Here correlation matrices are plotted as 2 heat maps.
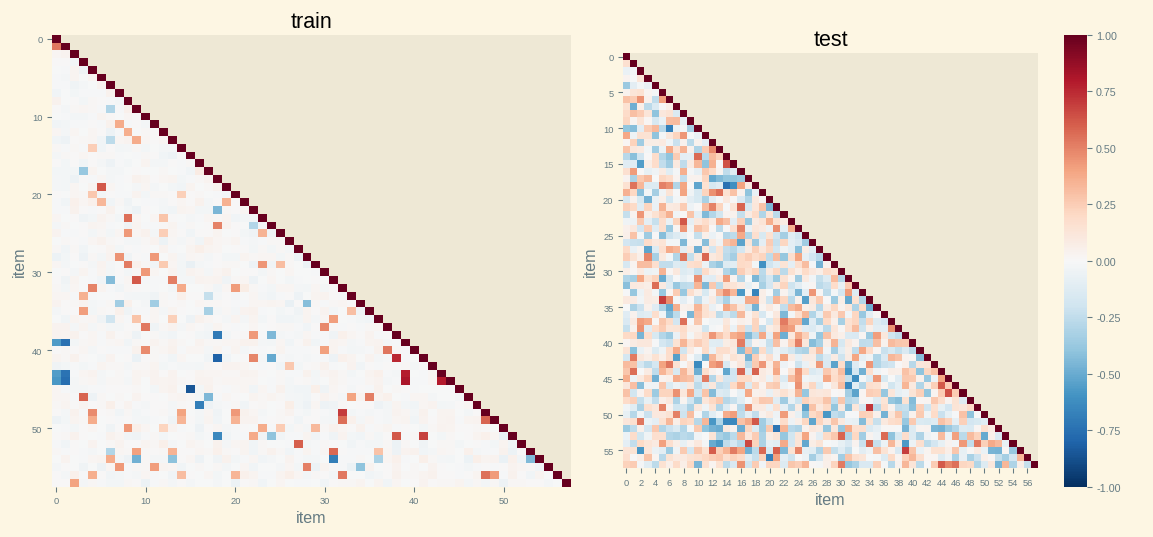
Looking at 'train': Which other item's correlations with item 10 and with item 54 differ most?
31
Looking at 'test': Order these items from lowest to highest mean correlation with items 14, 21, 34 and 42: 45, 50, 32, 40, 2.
45, 2, 40, 50, 32
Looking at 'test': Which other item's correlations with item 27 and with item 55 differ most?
39
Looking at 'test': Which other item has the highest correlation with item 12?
55
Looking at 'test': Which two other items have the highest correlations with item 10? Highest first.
14, 31
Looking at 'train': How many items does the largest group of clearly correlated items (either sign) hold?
7
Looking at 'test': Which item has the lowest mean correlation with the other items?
52
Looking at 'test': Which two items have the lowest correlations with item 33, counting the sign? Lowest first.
18, 16
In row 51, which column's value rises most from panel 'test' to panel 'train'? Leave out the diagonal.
41
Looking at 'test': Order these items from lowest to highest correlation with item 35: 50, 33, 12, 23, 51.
51, 12, 50, 33, 23
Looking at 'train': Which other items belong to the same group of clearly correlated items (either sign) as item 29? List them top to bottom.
8, 12, 23, 25, 50
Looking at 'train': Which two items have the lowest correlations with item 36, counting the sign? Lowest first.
54, 6
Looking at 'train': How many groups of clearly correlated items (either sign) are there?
14
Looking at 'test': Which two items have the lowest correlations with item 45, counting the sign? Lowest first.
32, 4
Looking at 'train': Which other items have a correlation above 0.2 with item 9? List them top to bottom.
13, 31, 36, 53
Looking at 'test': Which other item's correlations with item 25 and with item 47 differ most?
54
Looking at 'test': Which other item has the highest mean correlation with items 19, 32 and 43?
12
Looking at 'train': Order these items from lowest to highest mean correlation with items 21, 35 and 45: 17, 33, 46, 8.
17, 8, 33, 46
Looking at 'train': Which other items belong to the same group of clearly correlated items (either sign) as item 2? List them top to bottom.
57
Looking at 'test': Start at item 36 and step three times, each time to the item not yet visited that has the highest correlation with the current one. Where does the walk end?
57
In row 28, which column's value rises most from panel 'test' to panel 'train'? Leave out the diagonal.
7
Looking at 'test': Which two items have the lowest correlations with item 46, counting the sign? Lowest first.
31, 2
